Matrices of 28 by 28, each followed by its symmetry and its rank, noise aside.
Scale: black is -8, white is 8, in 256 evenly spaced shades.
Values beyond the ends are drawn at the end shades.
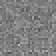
no symmetry, rank five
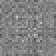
symmetric, rank four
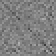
symmetric, rank four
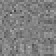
antisymmetric, rank four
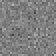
symmetric, rank four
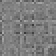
symmetric, rank three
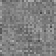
antisymmetric, rank four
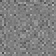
symmetric, rank four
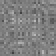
no symmetry, rank three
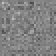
symmetric, rank four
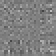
no symmetry, rank three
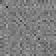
symmetric, rank four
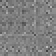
symmetric, rank four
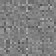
antisymmetric, rank four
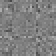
antisymmetric, rank four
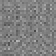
no symmetry, rank four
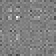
symmetric, rank three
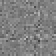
antisymmetric, rank four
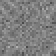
symmetric, rank five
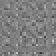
antisymmetric, rank four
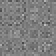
symmetric, rank four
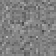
no symmetry, rank five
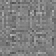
antisymmetric, rank four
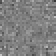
no symmetry, rank five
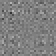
antisymmetric, rank four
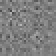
symmetric, rank four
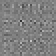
no symmetry, rank four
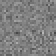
no symmetry, rank five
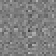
no symmetry, rank three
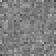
symmetric, rank four
